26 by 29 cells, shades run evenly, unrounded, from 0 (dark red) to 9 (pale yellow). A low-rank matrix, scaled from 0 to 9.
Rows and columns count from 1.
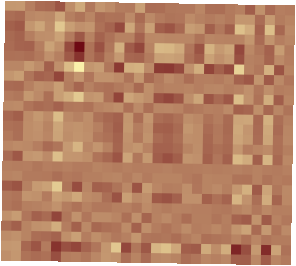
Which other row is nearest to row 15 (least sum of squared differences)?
24
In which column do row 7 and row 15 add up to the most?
8
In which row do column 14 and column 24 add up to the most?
7
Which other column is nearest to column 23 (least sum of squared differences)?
18
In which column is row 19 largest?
6
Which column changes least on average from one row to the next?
29
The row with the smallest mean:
25
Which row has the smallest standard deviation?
17
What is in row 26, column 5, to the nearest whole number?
4
